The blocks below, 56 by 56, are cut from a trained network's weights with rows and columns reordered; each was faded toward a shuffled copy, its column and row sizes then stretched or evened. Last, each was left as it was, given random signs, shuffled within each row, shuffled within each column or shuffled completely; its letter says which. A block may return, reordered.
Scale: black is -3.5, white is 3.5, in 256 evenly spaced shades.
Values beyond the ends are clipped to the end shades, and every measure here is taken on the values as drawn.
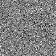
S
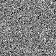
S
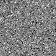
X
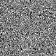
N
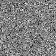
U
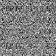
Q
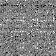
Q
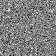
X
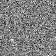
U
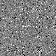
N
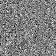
S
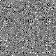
N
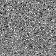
U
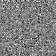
N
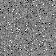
S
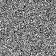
X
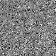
N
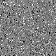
S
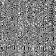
Q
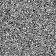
X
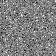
X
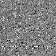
N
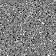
U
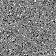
X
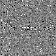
N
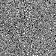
S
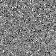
U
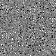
N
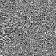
Q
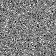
X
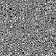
Q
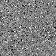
U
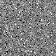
S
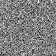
S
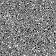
X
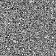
N
